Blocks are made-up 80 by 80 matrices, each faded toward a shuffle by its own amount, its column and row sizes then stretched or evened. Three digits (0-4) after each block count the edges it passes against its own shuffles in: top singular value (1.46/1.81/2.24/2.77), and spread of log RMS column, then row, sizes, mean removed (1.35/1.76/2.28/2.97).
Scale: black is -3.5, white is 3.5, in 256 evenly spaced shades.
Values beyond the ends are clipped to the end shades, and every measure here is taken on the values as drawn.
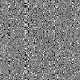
3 3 0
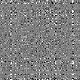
3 3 4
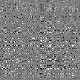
3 2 4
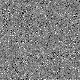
0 0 1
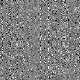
2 4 0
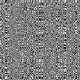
4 4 1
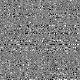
1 2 4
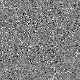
1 1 2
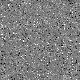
0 1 0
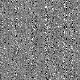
1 4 0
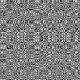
4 2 3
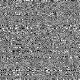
1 0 4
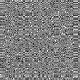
4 0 3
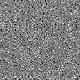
2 0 0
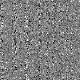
0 3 1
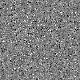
0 1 1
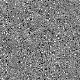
0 2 0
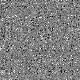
1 0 2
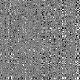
3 4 2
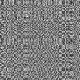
4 3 0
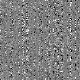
1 4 0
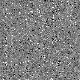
0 2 0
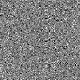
2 1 1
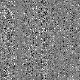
1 4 1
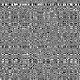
4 2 4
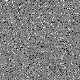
1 0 1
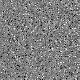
0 1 0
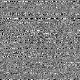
2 0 4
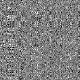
3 3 1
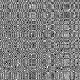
4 1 0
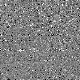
0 1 3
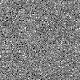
2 0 1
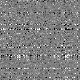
3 2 4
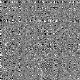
2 3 3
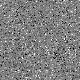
0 0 1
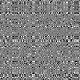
4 1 4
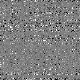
0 2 4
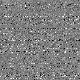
0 0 4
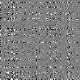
2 4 4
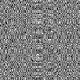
4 2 0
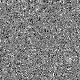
1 0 1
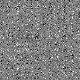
1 3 2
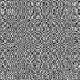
4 3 0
